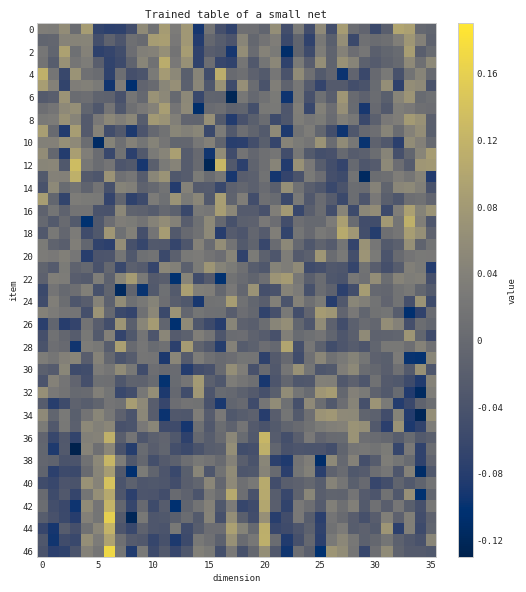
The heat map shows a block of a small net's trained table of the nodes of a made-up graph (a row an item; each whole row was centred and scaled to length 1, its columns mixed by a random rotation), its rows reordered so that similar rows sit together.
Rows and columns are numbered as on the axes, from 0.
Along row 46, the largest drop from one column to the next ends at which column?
7
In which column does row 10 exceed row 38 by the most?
25
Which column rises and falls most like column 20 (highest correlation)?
6
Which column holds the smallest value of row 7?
14
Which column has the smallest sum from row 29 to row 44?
34
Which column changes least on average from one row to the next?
19
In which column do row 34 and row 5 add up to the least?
8
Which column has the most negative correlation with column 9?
16
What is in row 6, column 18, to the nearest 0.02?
0.02
